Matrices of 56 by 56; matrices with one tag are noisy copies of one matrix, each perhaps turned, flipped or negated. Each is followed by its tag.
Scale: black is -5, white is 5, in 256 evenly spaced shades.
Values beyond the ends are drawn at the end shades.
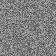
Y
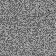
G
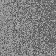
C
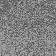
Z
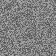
Y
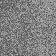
Z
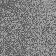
Z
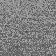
C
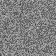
Y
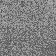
Z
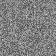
Y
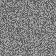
G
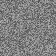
Y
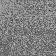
Z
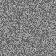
Y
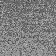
C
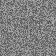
G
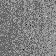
C
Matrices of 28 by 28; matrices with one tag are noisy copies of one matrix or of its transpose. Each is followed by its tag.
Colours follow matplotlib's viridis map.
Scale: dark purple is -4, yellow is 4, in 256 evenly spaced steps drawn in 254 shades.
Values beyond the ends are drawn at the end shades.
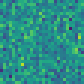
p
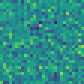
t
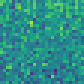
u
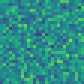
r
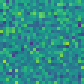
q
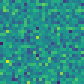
t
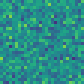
t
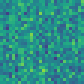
p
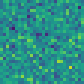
r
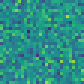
t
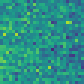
u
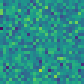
r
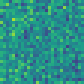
q
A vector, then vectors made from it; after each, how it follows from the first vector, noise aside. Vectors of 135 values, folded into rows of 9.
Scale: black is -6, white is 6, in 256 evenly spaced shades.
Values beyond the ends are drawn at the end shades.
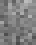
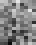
reversed, negated, scaled up.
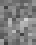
wrapped around.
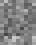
wrapped around.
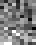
reversed, scaled up.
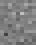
partly zeroed.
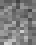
reversed.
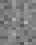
wrapped around, negated, partly zeroed.
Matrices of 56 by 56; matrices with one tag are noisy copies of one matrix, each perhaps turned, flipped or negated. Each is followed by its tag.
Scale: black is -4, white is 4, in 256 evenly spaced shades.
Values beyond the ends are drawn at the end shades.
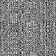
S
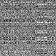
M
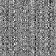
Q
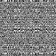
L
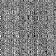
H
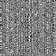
L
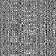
S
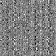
Q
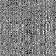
S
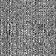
S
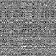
S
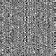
L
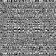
L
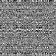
L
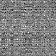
S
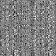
Q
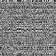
L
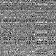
M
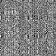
H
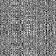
S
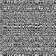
L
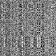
M
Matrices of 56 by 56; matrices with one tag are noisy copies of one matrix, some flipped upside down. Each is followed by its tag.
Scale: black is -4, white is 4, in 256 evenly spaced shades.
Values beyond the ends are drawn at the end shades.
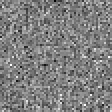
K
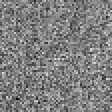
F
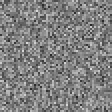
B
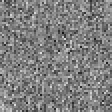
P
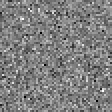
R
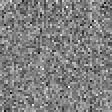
P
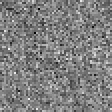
F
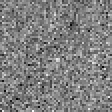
F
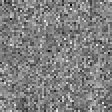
P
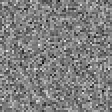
B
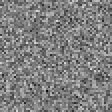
B
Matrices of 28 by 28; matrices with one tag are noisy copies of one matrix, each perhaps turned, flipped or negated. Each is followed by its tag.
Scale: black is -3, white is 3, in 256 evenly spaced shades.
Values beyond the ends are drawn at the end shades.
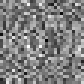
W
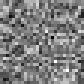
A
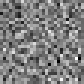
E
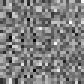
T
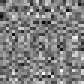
T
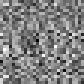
W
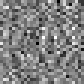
W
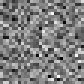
E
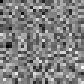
T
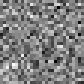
E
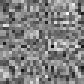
A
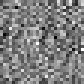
W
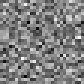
E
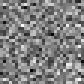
E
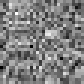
A
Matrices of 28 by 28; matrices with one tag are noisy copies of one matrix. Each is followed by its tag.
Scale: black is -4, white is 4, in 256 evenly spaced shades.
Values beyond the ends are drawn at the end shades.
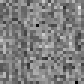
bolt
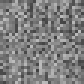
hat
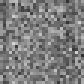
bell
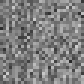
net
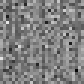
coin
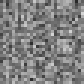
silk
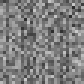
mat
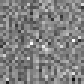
net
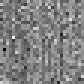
coin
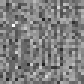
coin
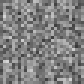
silk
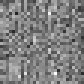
hat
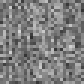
bolt
